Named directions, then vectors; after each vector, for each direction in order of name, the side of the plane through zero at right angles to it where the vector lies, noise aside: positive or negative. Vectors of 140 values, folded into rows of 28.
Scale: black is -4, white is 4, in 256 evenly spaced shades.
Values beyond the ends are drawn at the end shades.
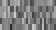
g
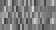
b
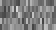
negative, negative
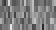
positive, negative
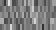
positive, negative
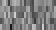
negative, positive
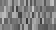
positive, positive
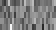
positive, negative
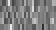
positive, negative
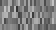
positive, positive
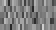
negative, positive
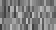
negative, negative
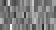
positive, negative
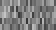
positive, positive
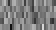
negative, positive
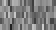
negative, positive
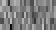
negative, positive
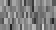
negative, positive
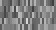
negative, negative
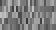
positive, positive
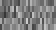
negative, negative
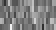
positive, negative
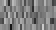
negative, positive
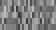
positive, positive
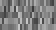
negative, negative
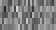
negative, negative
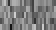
negative, positive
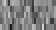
negative, positive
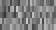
negative, negative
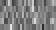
positive, negative
